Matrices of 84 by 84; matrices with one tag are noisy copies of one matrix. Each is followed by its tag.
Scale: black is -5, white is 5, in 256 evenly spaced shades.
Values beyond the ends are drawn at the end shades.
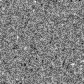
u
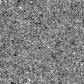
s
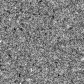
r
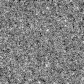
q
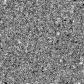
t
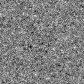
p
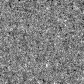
q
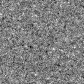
p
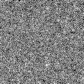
q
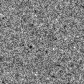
p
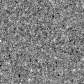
r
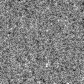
q
